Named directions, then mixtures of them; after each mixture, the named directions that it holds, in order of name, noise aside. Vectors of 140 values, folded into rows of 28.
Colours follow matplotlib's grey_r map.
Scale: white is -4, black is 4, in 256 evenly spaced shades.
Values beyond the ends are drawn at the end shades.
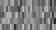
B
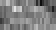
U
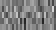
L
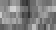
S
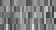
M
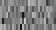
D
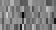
B, D, S.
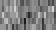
L, S.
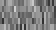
D, L, U.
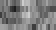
S.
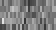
D, S.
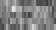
M, S, U.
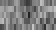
M, S, U.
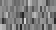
D.
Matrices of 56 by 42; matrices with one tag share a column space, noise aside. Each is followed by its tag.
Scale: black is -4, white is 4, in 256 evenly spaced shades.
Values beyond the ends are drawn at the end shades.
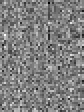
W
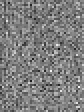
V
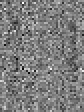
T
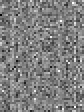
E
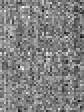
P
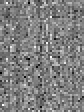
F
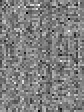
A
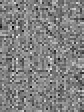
T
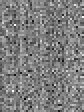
V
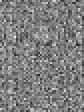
W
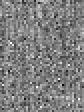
F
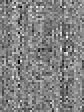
P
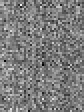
A
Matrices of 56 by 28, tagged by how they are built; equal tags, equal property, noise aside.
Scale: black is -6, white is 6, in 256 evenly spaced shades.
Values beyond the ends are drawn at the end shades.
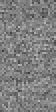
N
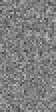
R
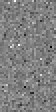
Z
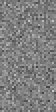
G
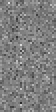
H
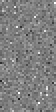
Z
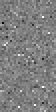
Z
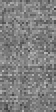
N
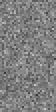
R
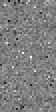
Z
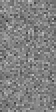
G
